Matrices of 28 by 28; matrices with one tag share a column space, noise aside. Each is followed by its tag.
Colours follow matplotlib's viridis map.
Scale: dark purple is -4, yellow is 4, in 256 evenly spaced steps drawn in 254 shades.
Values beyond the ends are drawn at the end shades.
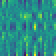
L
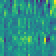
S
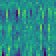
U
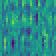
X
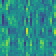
X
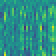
U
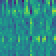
S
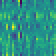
L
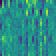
S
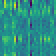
S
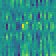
L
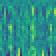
U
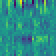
S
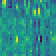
S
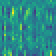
U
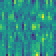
L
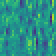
X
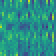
L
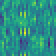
X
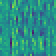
X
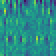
S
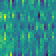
L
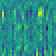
U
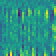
U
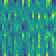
L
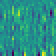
U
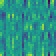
L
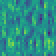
X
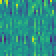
S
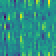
L
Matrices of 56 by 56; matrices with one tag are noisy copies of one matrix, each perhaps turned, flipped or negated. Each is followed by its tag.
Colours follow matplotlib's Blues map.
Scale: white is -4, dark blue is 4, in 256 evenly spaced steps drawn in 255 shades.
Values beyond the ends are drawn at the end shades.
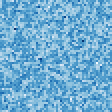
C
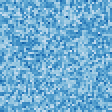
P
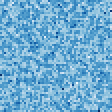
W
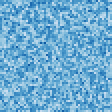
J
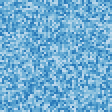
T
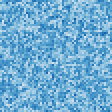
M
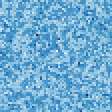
C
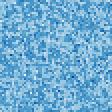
M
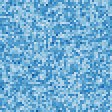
M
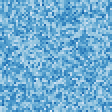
P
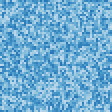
C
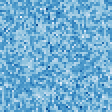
P
